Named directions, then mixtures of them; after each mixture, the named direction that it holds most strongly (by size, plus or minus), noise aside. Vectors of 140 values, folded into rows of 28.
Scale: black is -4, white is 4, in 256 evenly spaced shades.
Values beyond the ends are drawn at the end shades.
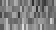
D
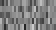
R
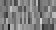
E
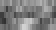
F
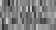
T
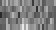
D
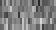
D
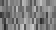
R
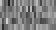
T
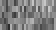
D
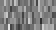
E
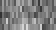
D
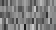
R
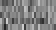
R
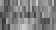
F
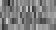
T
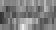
F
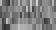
T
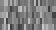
E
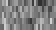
D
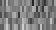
D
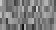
D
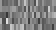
E
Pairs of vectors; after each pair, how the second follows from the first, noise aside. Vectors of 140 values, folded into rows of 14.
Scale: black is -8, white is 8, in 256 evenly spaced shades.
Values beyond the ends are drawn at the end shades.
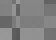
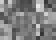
reversed, negated, scaled up.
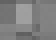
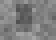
negated.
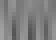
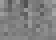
reversed, partly zeroed.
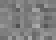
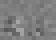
reversed, partly zeroed.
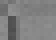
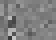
sign-scrambled.
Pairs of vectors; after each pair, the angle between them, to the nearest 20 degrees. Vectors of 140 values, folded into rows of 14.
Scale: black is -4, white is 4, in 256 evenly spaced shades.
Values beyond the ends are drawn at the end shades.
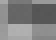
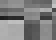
80 degrees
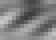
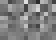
100 degrees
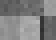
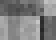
20 degrees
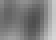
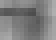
40 degrees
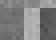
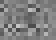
100 degrees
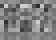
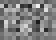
160 degrees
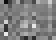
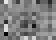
160 degrees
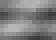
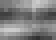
20 degrees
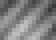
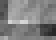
80 degrees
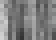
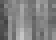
160 degrees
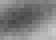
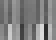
80 degrees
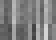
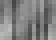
140 degrees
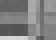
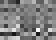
80 degrees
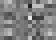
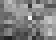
40 degrees
